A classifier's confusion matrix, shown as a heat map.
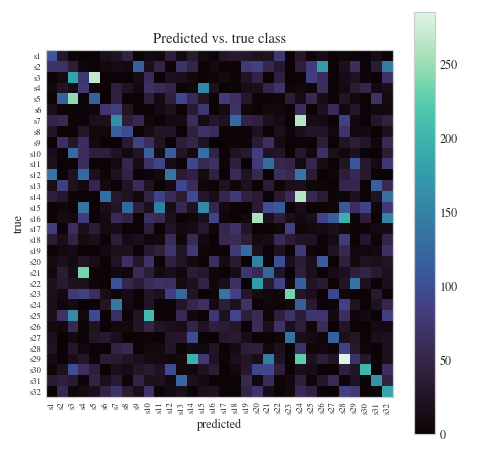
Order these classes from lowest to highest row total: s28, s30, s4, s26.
s28, s26, s4, s30
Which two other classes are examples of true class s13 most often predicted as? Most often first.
s31, s2
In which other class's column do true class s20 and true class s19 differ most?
s26
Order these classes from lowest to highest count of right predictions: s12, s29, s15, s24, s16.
s29, s16, s24, s12, s15
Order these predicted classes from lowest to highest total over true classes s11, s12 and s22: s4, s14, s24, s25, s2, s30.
s2, s30, s25, s14, s4, s24
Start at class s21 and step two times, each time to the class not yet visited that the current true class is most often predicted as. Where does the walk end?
s15
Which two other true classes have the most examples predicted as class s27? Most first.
s16, s23
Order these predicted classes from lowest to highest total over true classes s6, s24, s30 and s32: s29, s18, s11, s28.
s11, s18, s29, s28
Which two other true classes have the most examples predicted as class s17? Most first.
s23, s5
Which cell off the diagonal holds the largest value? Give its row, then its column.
s29, s28
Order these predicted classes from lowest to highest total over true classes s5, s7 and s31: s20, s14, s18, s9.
s20, s9, s14, s18
